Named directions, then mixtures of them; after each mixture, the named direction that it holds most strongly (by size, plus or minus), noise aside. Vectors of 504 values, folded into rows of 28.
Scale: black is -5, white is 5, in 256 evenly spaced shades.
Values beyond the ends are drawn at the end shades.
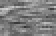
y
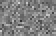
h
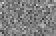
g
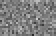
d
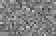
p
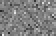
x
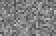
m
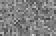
m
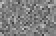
g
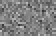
h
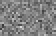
h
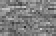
y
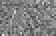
x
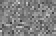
h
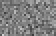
d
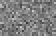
p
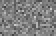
m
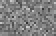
p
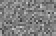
h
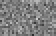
d
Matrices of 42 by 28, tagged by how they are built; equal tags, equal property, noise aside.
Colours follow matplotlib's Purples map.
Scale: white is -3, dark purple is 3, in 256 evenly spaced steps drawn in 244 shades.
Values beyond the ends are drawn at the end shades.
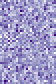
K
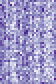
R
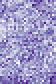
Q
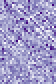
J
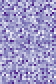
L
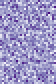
L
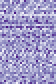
L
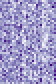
R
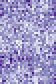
Q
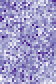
Q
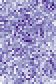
Q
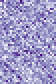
J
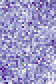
Q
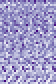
L
